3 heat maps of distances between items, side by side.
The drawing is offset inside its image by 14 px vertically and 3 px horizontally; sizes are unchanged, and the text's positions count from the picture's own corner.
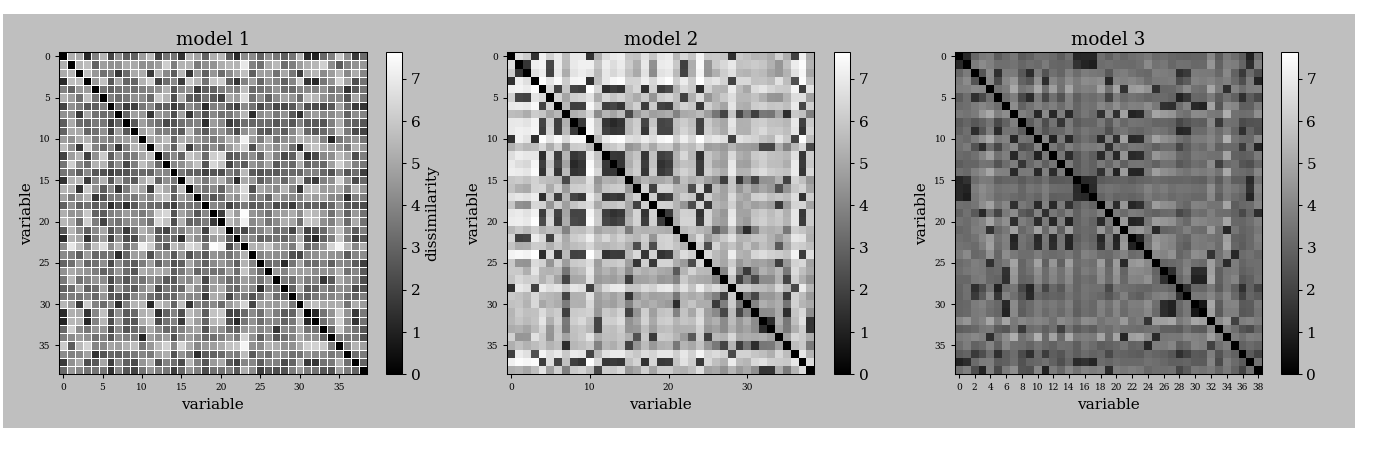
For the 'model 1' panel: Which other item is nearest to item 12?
31
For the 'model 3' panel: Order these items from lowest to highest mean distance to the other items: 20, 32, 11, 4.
11, 20, 4, 32
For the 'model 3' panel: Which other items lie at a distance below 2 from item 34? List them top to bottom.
4, 21, 25
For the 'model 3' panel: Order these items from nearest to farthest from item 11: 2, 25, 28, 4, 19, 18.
19, 28, 2, 25, 4, 18
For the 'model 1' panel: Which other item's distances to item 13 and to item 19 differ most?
23
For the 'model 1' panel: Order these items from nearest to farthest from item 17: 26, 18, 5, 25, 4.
4, 5, 26, 18, 25
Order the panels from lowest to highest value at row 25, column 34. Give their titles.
model 3, model 2, model 1
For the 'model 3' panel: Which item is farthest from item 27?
32
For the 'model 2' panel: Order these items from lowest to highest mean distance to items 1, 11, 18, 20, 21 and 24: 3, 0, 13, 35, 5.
13, 35, 5, 0, 3
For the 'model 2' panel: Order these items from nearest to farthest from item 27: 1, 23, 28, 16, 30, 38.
30, 38, 16, 23, 28, 1
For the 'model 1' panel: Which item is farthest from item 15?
35
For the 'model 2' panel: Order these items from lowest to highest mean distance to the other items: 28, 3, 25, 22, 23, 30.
30, 25, 23, 22, 28, 3
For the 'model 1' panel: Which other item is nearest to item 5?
20
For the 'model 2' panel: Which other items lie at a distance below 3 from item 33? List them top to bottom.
11, 32, 38
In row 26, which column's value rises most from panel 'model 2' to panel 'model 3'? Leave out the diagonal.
7
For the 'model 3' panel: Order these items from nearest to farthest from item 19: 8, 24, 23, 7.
8, 24, 23, 7
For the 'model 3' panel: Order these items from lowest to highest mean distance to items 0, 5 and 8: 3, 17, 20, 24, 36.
36, 17, 3, 24, 20
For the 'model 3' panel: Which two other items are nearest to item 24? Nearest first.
35, 32
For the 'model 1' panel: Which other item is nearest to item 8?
18
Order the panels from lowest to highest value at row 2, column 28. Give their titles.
model 3, model 1, model 2
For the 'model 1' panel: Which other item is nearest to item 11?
30
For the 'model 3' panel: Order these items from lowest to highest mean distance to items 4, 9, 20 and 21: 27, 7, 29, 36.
36, 29, 27, 7
